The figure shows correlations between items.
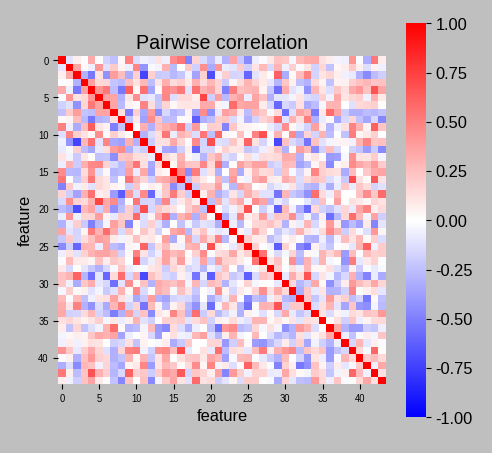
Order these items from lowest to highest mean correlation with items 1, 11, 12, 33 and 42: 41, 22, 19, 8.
41, 22, 19, 8
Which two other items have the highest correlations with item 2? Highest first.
29, 33
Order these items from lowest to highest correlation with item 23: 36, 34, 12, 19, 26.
34, 12, 19, 26, 36
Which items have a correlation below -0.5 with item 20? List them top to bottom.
2, 29, 33
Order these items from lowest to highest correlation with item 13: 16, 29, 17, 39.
17, 29, 16, 39
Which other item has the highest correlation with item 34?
18
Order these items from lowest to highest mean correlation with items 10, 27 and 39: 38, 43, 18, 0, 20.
38, 20, 18, 43, 0
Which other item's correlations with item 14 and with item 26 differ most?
36
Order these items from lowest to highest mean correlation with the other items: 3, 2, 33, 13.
2, 33, 13, 3
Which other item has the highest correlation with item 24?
21
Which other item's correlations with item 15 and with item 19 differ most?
5
